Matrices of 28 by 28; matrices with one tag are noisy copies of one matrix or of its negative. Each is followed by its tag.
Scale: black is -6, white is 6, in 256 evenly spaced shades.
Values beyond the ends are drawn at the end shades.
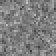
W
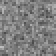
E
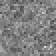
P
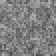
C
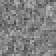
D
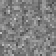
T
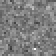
D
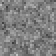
D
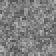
P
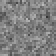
C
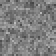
D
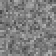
D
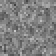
C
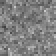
C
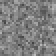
E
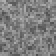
C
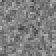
W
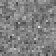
P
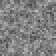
D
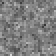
P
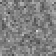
T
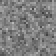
E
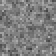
C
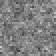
P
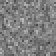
T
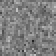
E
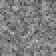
T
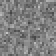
D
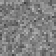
W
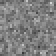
W
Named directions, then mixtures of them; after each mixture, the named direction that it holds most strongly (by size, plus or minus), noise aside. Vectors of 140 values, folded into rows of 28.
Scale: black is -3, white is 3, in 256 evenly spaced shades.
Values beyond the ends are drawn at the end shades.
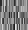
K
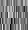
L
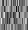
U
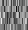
U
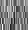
L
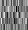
U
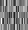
K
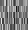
K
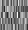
U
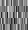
L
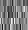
L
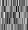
U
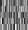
K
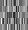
K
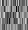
U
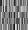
K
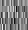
L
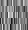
L
